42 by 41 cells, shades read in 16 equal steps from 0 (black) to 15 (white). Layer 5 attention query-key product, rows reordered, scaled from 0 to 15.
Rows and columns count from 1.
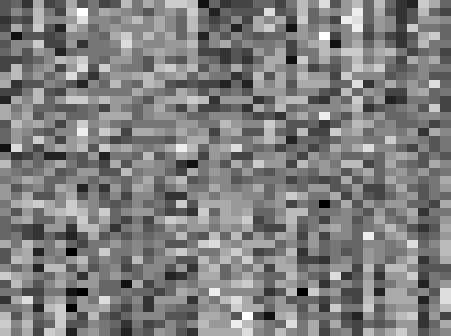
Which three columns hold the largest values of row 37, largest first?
20, 41, 29
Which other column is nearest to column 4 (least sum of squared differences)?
7
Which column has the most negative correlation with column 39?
37
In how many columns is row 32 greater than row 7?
18
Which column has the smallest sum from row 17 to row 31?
39
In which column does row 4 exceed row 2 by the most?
38
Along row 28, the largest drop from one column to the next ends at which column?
24
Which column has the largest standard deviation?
8
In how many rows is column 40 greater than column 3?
15
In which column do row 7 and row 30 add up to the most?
34
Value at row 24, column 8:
2
